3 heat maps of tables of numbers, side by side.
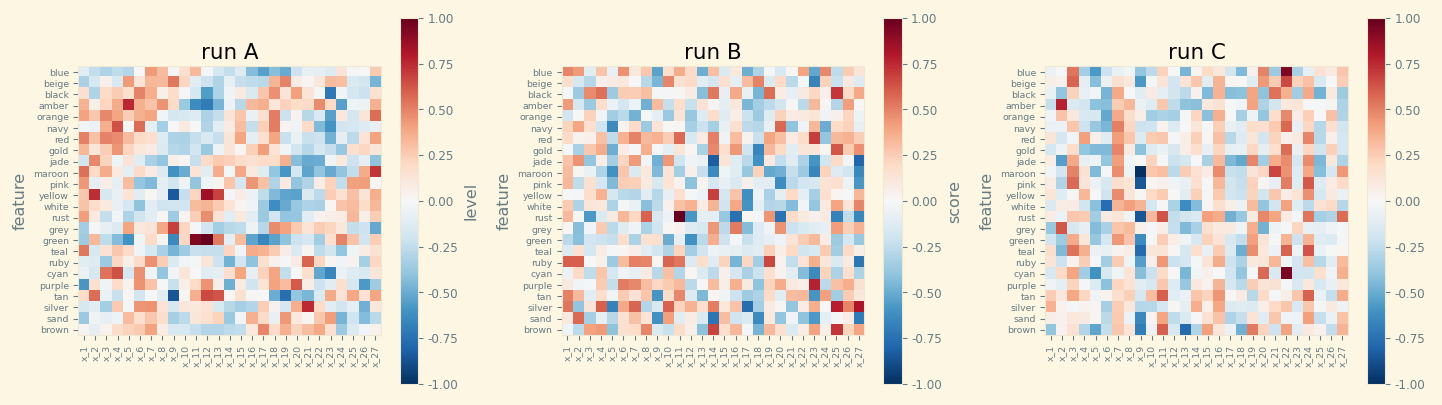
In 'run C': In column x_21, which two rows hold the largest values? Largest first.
maroon, black
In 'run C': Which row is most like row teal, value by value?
pink
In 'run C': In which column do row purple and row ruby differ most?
x_9
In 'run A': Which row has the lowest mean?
blue
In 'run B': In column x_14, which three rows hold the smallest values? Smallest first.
jade, sand, maroon
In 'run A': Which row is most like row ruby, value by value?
silver
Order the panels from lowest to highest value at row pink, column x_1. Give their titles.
run C, run B, run A
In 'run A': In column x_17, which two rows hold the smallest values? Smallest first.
green, blue
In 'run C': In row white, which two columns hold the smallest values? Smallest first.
x_6, x_13
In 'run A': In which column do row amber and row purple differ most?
x_12
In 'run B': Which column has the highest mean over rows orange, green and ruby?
x_23
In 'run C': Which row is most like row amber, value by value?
grey
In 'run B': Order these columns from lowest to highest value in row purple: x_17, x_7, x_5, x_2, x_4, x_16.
x_5, x_2, x_17, x_4, x_16, x_7
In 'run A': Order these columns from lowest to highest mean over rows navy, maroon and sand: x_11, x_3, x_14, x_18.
x_14, x_18, x_11, x_3
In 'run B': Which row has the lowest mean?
maroon
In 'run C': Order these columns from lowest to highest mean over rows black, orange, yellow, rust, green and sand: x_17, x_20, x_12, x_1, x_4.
x_17, x_12, x_20, x_1, x_4
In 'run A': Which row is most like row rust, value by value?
white
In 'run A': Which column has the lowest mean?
x_9
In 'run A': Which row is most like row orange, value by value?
red
